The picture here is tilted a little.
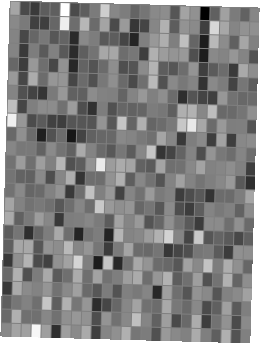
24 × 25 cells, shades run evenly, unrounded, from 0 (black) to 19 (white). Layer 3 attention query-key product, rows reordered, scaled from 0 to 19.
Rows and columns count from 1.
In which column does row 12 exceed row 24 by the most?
10
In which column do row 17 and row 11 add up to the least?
11
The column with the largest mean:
15
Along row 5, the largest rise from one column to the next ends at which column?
24
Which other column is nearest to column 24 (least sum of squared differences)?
22
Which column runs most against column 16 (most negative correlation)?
3
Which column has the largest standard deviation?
20
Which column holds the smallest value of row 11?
16
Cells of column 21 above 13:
4
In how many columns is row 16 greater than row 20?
10
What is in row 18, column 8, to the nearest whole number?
10
